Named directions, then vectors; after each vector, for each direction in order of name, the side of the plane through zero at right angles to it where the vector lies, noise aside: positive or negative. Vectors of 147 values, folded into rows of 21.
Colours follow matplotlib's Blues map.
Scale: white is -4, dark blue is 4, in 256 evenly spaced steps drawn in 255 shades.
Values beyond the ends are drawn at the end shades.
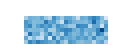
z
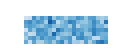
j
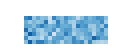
negative, positive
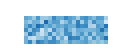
negative, positive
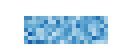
negative, positive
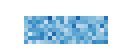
positive, negative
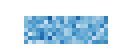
positive, negative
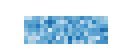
positive, positive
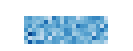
negative, positive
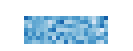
negative, negative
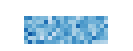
negative, positive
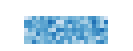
positive, positive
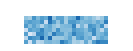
positive, negative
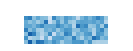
negative, positive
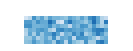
positive, positive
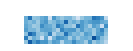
negative, positive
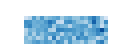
positive, positive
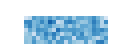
positive, positive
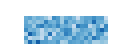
negative, positive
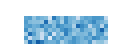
negative, positive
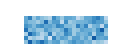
negative, positive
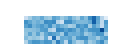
positive, positive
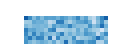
negative, negative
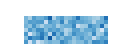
positive, negative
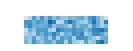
positive, positive
